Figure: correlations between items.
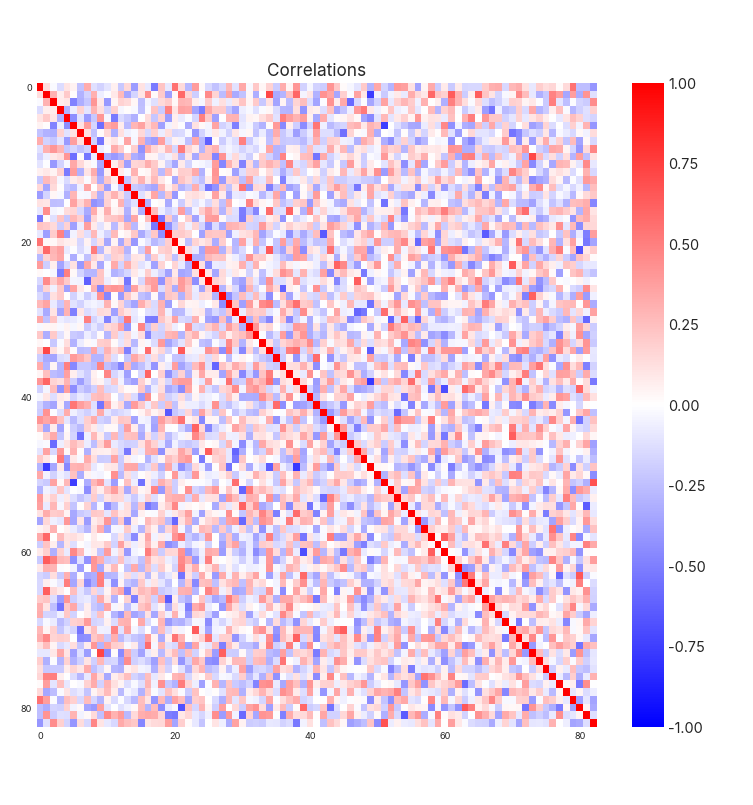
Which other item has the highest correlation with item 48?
3
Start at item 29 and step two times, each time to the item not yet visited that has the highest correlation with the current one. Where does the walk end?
82
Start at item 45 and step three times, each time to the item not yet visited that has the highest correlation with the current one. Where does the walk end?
44
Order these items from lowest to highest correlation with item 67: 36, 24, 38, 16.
38, 36, 16, 24
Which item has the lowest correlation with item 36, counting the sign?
26
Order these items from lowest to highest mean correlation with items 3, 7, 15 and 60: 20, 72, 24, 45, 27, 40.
45, 24, 27, 40, 72, 20
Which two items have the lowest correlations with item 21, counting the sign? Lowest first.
80, 63
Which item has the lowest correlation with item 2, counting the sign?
46
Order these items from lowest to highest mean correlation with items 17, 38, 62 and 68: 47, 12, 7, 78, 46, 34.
7, 12, 46, 78, 47, 34
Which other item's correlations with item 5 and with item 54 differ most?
81
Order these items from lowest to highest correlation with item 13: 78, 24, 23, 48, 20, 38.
38, 24, 78, 48, 20, 23
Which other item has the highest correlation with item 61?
1
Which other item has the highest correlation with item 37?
16
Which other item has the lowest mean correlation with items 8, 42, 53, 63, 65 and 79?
49
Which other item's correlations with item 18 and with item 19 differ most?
66
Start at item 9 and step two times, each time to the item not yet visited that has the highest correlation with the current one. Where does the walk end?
27
